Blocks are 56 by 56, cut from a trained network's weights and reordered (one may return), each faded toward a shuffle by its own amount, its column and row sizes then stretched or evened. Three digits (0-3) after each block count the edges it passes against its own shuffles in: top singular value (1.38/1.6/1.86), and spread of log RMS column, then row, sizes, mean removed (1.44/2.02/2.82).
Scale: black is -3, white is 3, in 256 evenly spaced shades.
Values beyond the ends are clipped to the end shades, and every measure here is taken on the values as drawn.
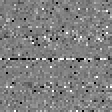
2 0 2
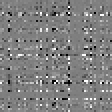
2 3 3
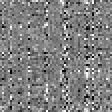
2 3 2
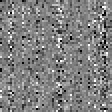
0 3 0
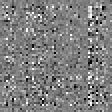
1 3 2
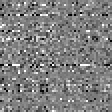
3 1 3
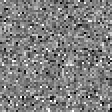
0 0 1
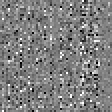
0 3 0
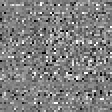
1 1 3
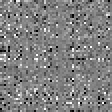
0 3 2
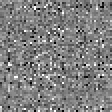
1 2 2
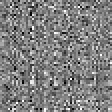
3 2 1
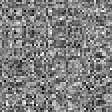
3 0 1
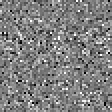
0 0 2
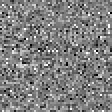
0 0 1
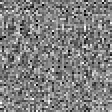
1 1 0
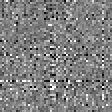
2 2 2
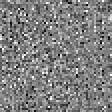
0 2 0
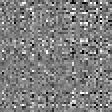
3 3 2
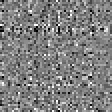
2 2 2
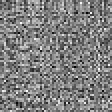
3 0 0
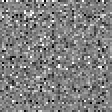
0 2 2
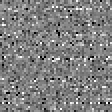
0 0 2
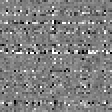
1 1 3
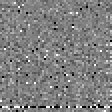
2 0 1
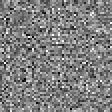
2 1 0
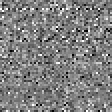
0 0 2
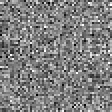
2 1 1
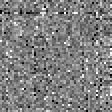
2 1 0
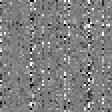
1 3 0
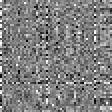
3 2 0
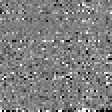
2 1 3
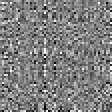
3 2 1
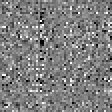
0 2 2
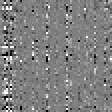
3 3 1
